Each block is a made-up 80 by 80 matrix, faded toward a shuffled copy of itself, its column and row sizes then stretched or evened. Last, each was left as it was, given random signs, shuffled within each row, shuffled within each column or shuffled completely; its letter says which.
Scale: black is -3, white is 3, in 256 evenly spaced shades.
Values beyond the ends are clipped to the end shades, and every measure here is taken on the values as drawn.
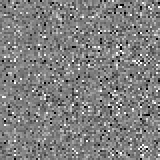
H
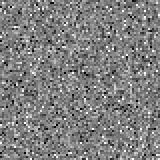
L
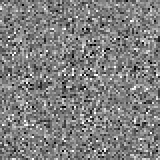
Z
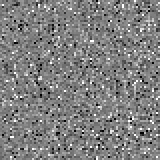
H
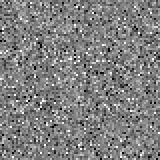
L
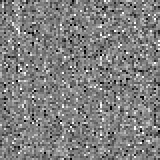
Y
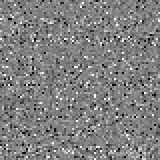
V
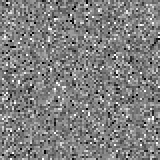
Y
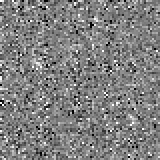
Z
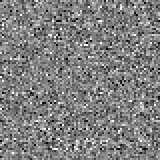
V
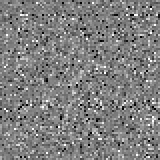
Z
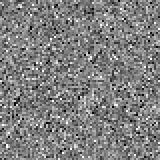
L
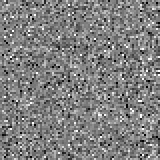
Y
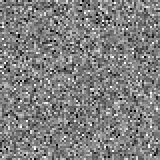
L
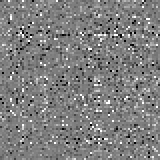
H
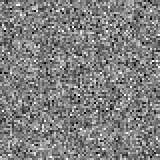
L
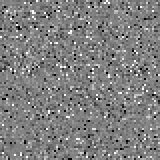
V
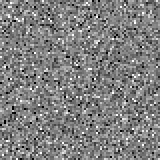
L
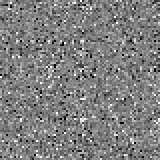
Z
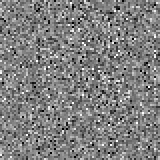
Y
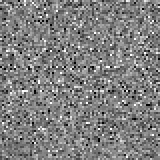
V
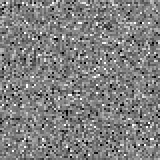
V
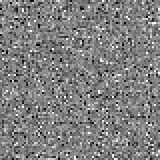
H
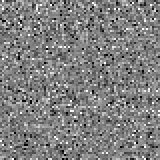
V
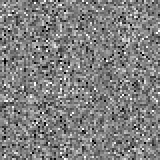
Y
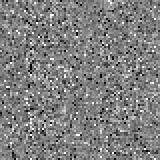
Y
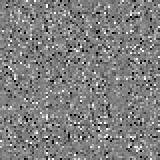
Z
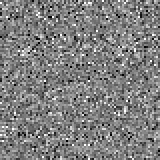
V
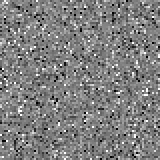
Y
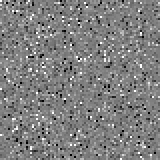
Y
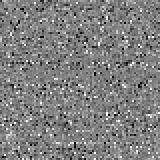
V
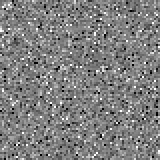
L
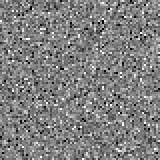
L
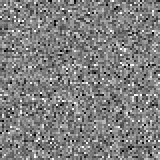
V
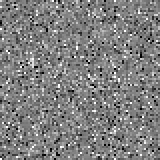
Y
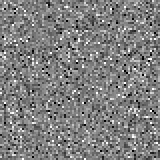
Y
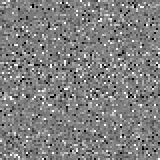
V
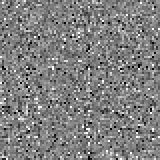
Z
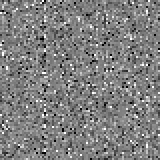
Y
